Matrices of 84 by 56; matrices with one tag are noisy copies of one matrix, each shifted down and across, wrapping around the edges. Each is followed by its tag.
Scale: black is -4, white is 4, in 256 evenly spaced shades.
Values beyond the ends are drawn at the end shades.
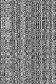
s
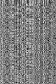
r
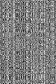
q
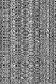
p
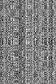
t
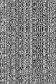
q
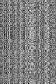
s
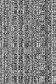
t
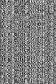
q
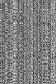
p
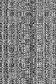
t
